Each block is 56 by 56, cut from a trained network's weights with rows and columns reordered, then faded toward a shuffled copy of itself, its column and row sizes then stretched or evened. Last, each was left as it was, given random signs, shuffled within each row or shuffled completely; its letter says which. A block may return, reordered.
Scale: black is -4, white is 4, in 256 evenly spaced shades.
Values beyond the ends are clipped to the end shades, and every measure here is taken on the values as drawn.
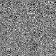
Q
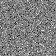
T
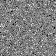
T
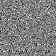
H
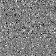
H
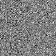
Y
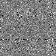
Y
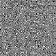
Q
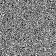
T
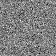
T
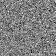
T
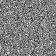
T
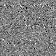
H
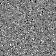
T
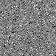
T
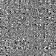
Q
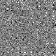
Q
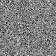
H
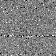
H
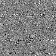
H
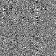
Q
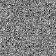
Y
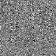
Y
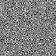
Q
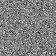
H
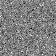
T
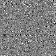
Y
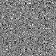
Q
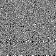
Y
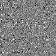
Y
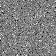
T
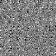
Q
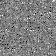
T
